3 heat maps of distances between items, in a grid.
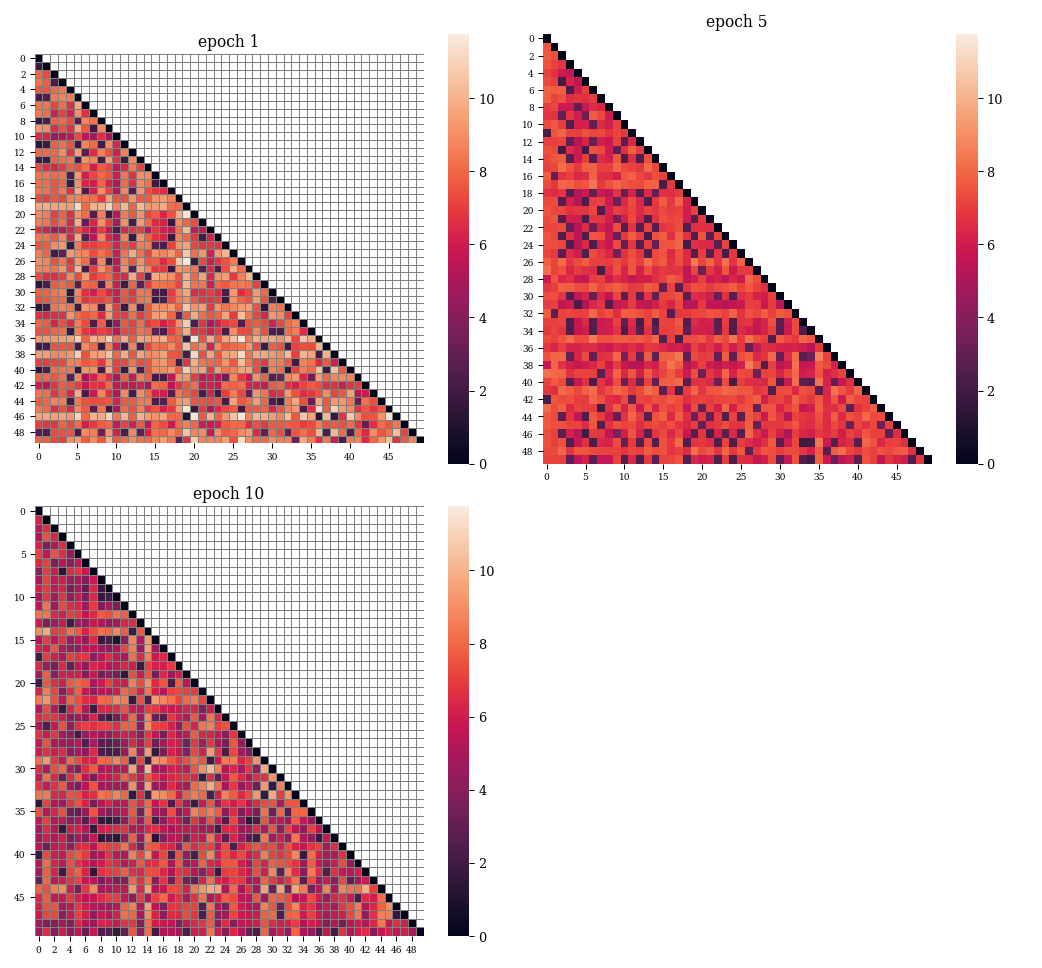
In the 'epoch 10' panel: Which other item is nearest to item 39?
25
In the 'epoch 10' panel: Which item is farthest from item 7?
44
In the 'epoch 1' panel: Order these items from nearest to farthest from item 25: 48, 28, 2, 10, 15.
2, 10, 28, 48, 15
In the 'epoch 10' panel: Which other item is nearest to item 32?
30
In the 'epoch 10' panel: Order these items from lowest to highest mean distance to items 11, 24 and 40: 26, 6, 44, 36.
36, 6, 26, 44
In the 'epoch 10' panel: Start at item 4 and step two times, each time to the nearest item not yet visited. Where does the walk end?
18
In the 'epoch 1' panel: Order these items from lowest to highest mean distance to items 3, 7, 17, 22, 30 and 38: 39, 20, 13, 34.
34, 20, 39, 13
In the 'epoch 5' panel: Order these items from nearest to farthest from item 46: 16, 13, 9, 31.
13, 9, 31, 16
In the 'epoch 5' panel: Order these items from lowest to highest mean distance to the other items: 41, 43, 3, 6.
3, 6, 43, 41
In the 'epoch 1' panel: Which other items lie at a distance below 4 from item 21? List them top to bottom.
6, 12, 17, 23, 27, 43
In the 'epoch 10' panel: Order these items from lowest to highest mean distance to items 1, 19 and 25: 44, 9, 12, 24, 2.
2, 9, 24, 44, 12
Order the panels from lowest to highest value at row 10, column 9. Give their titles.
epoch 10, epoch 1, epoch 5
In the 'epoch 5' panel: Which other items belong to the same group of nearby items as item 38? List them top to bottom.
28
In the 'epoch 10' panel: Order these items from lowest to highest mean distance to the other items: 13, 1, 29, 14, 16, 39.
13, 16, 39, 1, 29, 14
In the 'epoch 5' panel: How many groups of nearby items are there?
9
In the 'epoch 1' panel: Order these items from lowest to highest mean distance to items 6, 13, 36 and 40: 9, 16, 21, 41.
21, 41, 16, 9
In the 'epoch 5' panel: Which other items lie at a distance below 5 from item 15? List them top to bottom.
17, 29, 35, 41
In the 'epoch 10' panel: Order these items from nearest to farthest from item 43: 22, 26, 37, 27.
27, 37, 26, 22
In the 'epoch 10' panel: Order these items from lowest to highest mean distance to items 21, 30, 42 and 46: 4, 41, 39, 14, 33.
4, 39, 41, 33, 14
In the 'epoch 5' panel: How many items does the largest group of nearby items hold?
15
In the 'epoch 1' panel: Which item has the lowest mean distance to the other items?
10
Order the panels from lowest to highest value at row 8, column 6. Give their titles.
epoch 10, epoch 5, epoch 1
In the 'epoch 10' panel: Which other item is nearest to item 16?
24
